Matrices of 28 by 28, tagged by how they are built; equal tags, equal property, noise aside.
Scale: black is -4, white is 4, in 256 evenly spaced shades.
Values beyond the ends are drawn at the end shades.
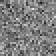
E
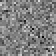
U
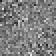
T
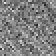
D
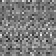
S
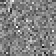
T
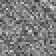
D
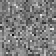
S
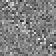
U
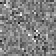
U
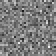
E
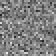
E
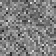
D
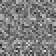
S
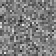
E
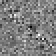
U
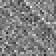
D
